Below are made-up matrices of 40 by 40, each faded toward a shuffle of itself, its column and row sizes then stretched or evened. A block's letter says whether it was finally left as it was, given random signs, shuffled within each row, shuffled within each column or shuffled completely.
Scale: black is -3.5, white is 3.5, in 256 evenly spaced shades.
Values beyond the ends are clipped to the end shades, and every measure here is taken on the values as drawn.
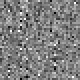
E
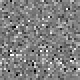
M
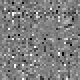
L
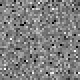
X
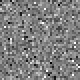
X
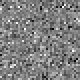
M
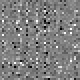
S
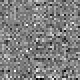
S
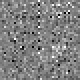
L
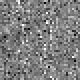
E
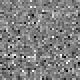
M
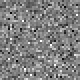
X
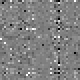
S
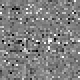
M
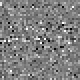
M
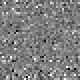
M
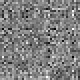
S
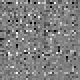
L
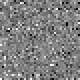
M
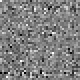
M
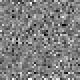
S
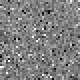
X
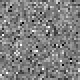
X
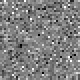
X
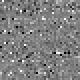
M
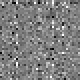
S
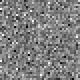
X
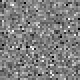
M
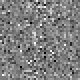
E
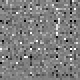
L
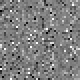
E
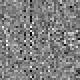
S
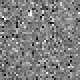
E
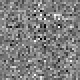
L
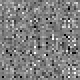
S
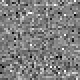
M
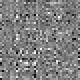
S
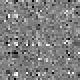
S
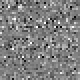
M
